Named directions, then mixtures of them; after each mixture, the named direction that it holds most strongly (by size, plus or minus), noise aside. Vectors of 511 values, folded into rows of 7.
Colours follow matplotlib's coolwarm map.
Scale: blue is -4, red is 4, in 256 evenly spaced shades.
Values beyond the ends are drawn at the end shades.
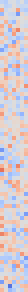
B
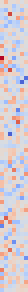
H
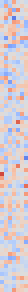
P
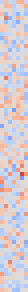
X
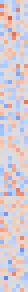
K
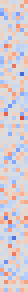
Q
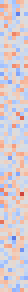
K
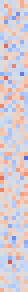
X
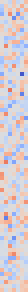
Q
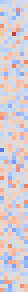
B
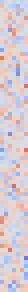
B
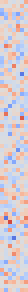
Q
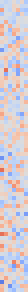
B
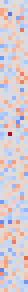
H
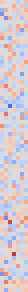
Q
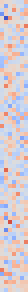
Q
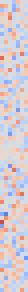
K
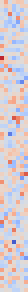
H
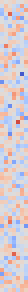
Q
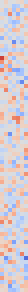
H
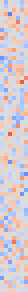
H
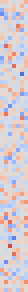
Q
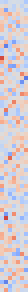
Q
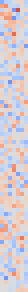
K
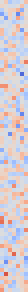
Q
